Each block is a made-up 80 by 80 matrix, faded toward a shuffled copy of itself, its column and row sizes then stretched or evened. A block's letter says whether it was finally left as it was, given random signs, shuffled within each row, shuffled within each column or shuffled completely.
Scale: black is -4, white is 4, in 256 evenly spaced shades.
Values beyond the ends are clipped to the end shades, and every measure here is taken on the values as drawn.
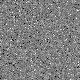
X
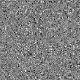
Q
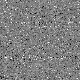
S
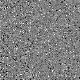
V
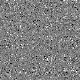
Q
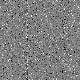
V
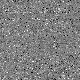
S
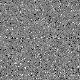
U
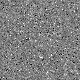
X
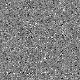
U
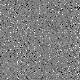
Q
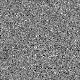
S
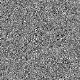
U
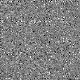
U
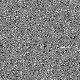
S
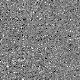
U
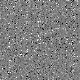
U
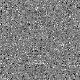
Q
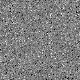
V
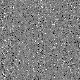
V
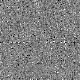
U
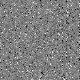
V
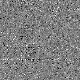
U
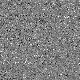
S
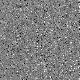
V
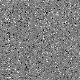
U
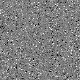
V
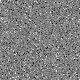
X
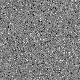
X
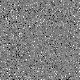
U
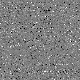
S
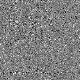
U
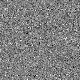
S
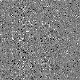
U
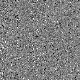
V
